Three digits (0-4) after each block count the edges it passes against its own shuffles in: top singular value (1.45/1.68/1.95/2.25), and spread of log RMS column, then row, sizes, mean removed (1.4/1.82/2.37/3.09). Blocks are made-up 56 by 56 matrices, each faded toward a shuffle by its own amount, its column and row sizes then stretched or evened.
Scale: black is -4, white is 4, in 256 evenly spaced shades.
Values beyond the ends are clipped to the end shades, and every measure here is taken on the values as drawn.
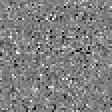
0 1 2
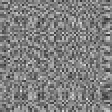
4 2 1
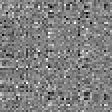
3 2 2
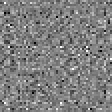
3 1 2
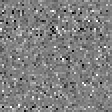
0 0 2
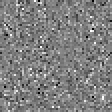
0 2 0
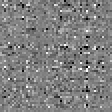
2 2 3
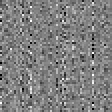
3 4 0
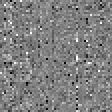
1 3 0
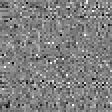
3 0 2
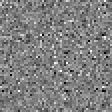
2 1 1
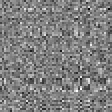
4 2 2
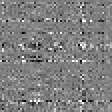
3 2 4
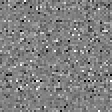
1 0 2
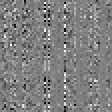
3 4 1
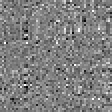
3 2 1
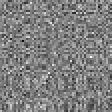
4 2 0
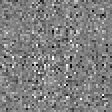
2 2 2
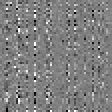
4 4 1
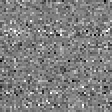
0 0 3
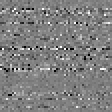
3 0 4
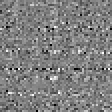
1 1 3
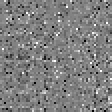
2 1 0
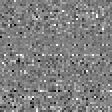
0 0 3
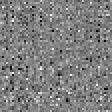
0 3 2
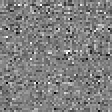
1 1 3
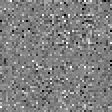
1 1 2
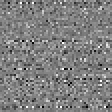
3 1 3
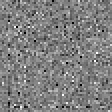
0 2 1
